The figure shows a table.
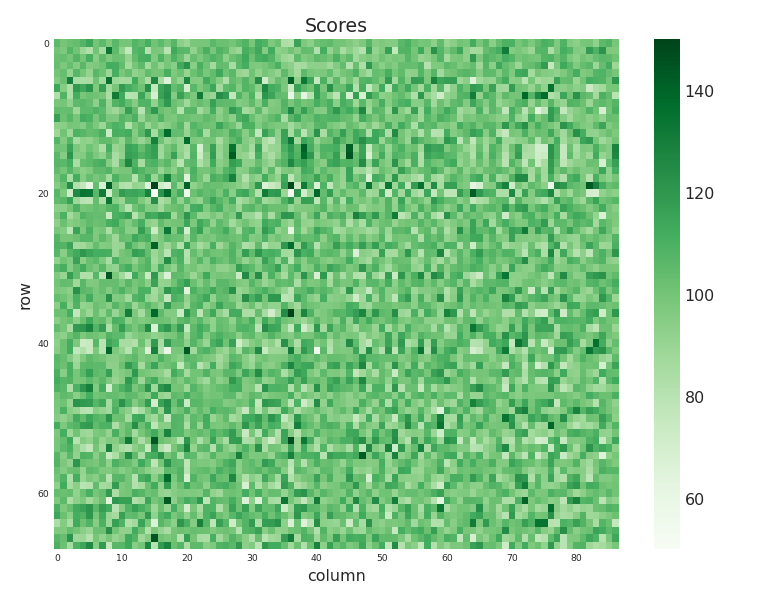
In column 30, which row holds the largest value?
64
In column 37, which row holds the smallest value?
19
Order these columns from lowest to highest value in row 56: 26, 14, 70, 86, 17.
86, 14, 26, 70, 17
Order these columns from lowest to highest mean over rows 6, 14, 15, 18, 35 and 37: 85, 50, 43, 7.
85, 7, 43, 50
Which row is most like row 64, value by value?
7
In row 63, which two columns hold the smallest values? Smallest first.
51, 69
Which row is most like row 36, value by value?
53
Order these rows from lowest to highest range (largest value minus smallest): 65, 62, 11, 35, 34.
35, 11, 65, 34, 62
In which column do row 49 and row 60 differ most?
59
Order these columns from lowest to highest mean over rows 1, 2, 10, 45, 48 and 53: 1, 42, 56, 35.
56, 35, 1, 42
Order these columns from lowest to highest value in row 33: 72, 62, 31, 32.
72, 31, 32, 62
